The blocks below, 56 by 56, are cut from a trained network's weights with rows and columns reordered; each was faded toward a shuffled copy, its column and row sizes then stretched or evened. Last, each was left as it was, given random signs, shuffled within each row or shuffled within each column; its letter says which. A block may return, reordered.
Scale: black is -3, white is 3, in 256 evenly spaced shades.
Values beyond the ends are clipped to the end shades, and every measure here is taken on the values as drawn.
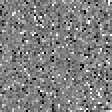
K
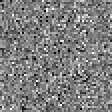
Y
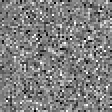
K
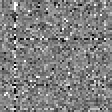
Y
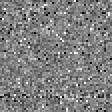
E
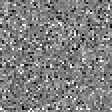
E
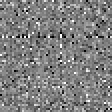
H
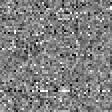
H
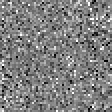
K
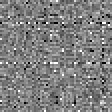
H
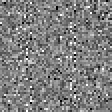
K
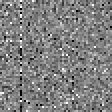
K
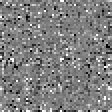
H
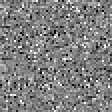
E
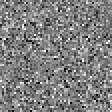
E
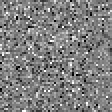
K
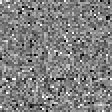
E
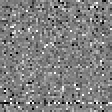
Y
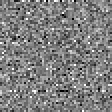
E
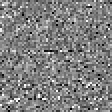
E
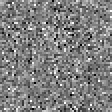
Y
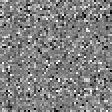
Y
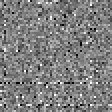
Y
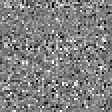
Y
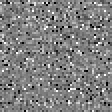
E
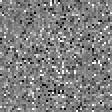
K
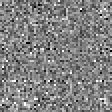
Y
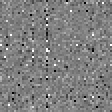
H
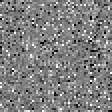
K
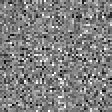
H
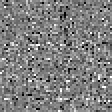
Y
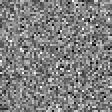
K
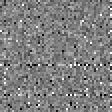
Y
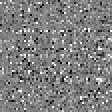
H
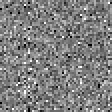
K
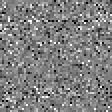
E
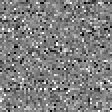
E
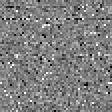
E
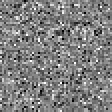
H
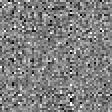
H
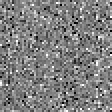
K
